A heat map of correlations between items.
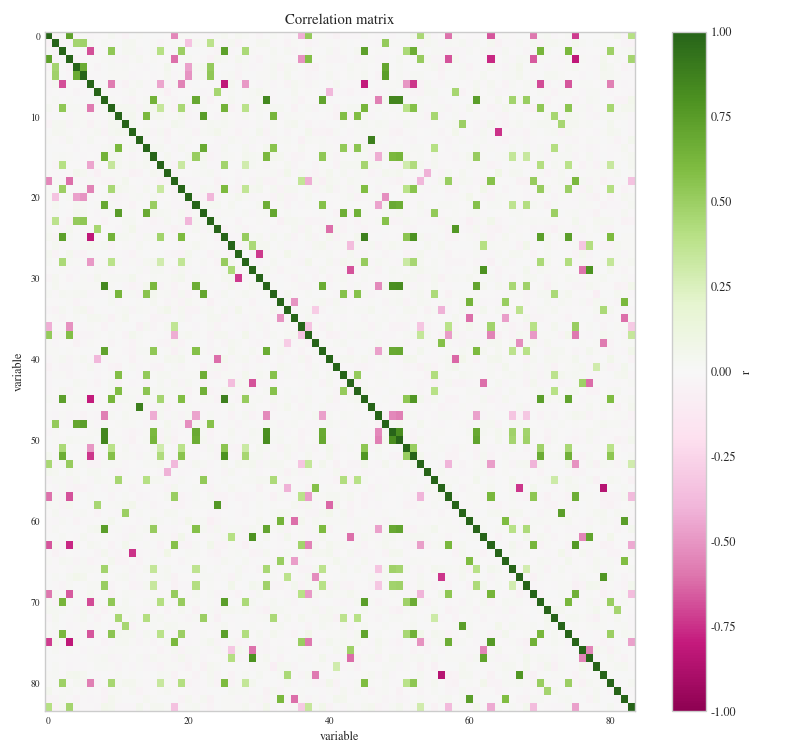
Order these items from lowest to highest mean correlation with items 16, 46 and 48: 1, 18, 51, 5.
18, 51, 1, 5
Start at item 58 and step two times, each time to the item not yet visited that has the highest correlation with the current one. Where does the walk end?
7
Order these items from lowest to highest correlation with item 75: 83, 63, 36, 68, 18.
83, 68, 36, 18, 63
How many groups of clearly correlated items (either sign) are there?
16
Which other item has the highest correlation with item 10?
22
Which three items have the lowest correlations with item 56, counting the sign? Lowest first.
79, 67, 34
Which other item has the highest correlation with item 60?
82
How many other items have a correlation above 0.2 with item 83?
4
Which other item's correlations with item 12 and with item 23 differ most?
64
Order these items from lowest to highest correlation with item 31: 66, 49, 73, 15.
73, 66, 15, 49
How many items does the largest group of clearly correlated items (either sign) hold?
13
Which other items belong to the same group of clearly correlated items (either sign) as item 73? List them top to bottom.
11, 59
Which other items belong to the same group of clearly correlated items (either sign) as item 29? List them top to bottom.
26, 43, 62, 76, 77
